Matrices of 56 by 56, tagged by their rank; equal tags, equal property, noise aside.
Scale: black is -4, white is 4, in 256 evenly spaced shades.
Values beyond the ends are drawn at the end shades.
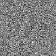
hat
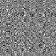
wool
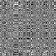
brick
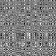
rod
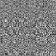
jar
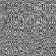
jar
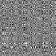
jar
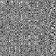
wool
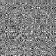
wool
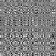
brick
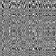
brick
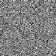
hat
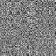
wool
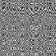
rod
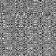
jar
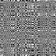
brick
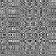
rod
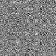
wool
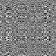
rod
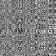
rod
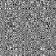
wool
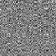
jar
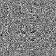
hat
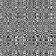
brick
